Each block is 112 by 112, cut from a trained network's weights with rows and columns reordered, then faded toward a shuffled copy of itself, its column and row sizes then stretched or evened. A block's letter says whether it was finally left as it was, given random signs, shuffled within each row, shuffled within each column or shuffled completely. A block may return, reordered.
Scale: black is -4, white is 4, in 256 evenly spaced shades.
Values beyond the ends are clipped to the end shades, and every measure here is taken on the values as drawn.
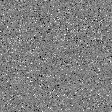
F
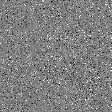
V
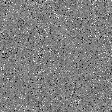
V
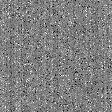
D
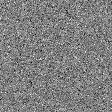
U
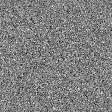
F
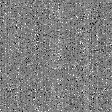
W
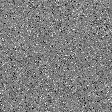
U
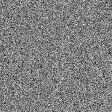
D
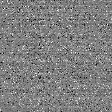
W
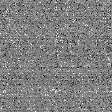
W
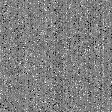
D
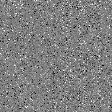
V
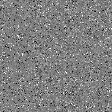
V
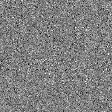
V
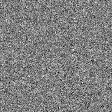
D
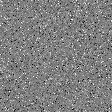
U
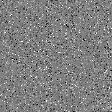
D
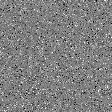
F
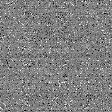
W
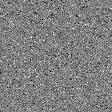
U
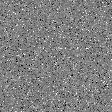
U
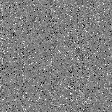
D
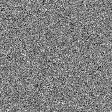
D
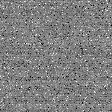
F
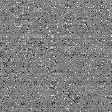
W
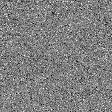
F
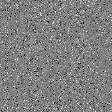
D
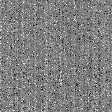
D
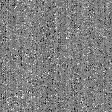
D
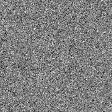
D
